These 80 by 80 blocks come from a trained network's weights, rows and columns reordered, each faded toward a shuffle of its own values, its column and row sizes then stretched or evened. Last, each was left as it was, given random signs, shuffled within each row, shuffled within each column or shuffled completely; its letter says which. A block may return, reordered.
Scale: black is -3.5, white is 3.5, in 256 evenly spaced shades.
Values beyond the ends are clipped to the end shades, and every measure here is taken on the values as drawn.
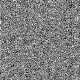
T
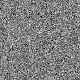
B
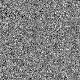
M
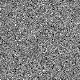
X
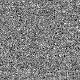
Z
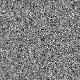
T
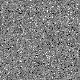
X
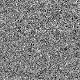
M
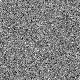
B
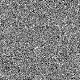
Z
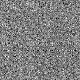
T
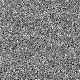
Z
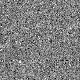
Z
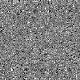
T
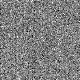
X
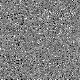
M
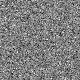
B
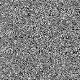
M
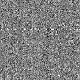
T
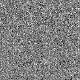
T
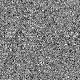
Z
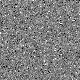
B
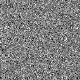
T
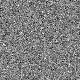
B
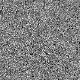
M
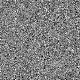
X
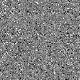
T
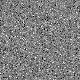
X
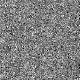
T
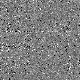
M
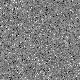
B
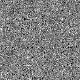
M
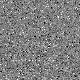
Z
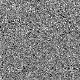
M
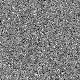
B
